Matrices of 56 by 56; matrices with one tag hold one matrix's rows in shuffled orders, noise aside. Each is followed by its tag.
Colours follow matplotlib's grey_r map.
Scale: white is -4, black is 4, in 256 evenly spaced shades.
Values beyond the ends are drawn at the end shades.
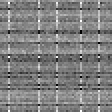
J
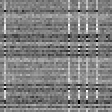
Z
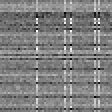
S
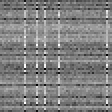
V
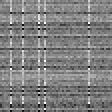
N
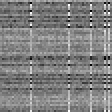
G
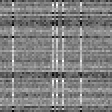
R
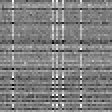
R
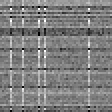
N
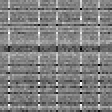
J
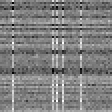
R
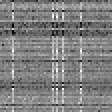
R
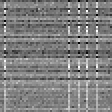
Z
